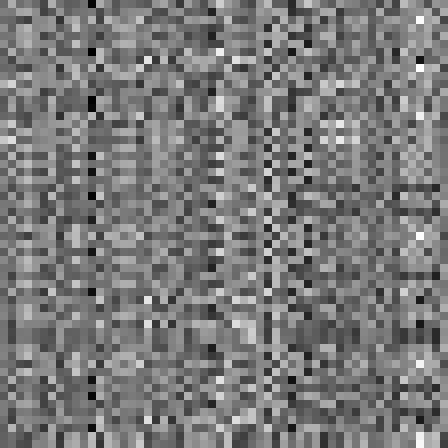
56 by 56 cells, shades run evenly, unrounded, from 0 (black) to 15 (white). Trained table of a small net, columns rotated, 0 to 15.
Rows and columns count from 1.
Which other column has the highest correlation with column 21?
13
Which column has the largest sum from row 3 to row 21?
53
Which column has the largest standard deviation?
34
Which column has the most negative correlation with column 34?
37
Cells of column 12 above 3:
43
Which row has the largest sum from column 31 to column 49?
11
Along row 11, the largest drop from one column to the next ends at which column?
24
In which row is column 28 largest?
7
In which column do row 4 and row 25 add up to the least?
12
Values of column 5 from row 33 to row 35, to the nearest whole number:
9 9 6
